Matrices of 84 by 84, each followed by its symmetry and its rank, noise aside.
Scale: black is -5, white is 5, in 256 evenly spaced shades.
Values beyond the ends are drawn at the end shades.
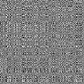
no symmetry, rank four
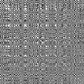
symmetric, rank three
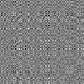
symmetric, rank three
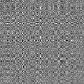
no symmetry, rank four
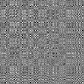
symmetric, rank four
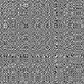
symmetric, rank five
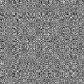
symmetric, rank five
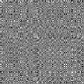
symmetric, rank four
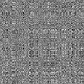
antisymmetric, rank four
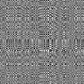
no symmetry, rank three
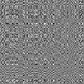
no symmetry, rank four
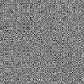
symmetric, rank five
